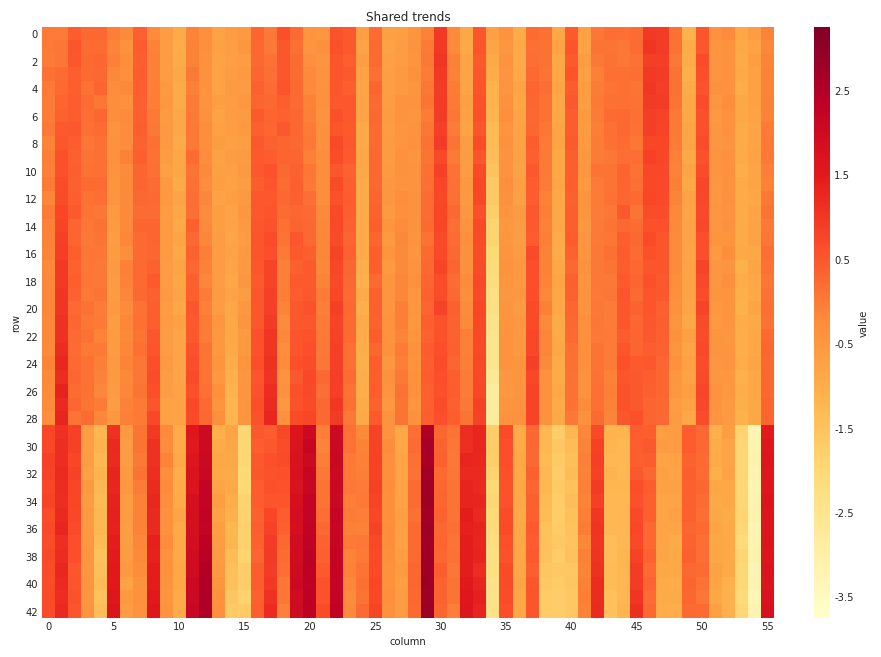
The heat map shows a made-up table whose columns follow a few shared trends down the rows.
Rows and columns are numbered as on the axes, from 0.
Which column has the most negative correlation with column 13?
18
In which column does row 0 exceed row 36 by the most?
54
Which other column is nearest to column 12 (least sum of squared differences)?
20
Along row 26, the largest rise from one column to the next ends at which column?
35
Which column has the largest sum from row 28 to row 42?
29
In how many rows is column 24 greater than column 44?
14
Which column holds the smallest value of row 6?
34
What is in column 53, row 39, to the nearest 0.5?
-2
